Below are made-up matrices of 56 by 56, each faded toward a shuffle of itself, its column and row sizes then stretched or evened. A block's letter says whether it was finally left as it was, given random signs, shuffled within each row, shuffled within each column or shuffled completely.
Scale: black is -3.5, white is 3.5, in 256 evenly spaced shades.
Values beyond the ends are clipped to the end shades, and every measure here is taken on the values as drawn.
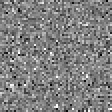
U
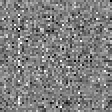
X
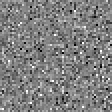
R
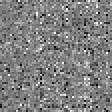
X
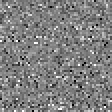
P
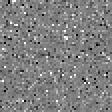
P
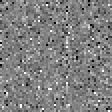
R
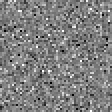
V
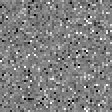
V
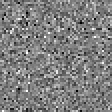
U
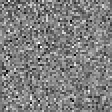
R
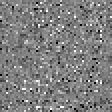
U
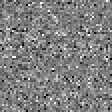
P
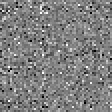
X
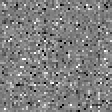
U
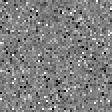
V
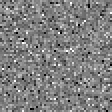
V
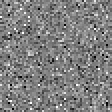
R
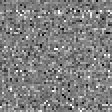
P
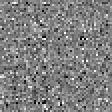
X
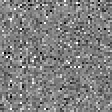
X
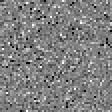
V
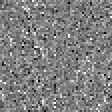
R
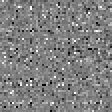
U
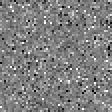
R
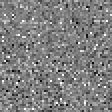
P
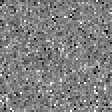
V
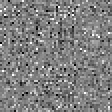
X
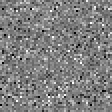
P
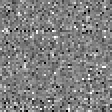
U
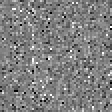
R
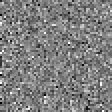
R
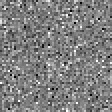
R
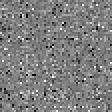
U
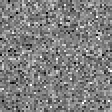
P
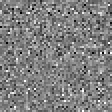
U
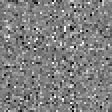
X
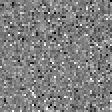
R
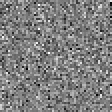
R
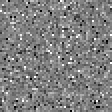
V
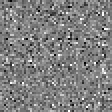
U
